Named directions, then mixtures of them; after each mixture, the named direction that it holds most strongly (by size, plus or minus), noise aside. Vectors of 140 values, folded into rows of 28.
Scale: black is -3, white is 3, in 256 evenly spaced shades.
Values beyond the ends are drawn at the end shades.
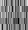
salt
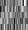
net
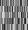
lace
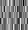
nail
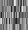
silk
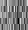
salt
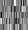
silk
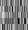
lace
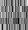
salt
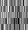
salt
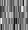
net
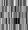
silk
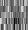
net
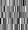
nail
